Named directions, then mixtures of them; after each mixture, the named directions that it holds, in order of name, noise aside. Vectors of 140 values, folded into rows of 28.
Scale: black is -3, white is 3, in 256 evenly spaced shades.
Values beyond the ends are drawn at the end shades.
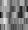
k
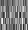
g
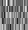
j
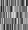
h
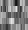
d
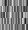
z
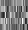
g, k, z.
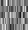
g, j, k.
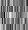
h, j, z.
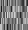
h.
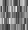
d, z.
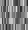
d, j, z.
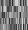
d, g.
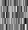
d, g, z.
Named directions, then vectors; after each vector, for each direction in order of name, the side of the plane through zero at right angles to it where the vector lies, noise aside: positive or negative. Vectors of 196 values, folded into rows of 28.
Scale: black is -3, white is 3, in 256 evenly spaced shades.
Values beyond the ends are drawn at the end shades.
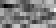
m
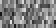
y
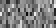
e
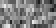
negative, negative, negative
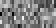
negative, negative, positive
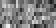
negative, negative, negative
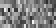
negative, negative, negative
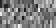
positive, positive, negative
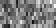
positive, positive, positive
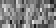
negative, negative, negative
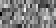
negative, negative, positive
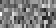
positive, positive, negative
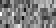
positive, positive, negative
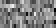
positive, negative, positive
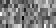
positive, positive, negative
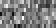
negative, negative, positive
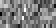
negative, negative, positive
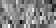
negative, negative, negative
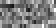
negative, positive, positive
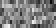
negative, negative, negative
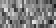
negative, negative, negative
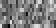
positive, positive, positive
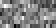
negative, negative, positive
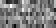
positive, negative, positive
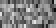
positive, negative, negative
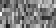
positive, positive, negative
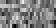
positive, negative, positive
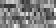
negative, positive, negative
